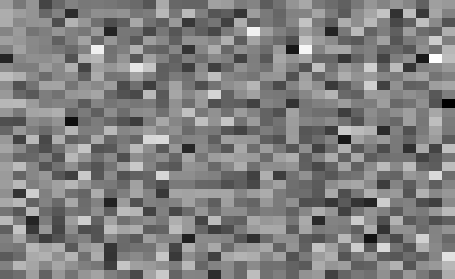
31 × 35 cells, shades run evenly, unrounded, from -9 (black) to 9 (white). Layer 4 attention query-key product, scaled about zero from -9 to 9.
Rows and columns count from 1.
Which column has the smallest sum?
9
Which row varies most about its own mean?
7
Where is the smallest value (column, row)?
35, 12
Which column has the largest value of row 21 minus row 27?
29
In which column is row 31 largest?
13
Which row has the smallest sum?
27
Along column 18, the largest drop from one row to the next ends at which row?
15
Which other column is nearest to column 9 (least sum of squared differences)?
14
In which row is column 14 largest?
26
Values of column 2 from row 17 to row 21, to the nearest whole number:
1 -2 4 -2 4
